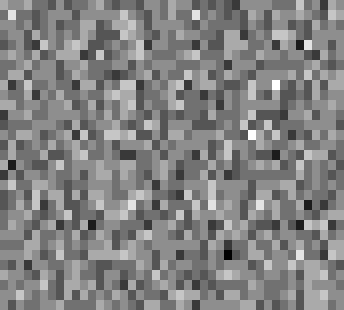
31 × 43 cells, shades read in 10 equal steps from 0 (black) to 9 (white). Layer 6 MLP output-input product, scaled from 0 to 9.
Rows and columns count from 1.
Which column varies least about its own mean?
7
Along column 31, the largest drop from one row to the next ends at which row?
14
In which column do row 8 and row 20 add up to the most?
24
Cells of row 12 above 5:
6
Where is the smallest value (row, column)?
26, 29
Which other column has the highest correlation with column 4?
32
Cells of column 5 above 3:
24
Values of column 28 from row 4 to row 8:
3 3 4 4 4
